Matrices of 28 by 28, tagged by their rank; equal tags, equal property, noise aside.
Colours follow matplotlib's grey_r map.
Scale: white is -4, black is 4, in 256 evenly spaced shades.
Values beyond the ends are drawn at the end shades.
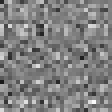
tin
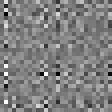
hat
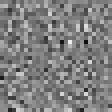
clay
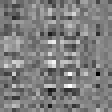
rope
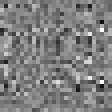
tin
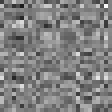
hat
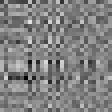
hat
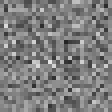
clay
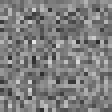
tin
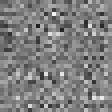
clay
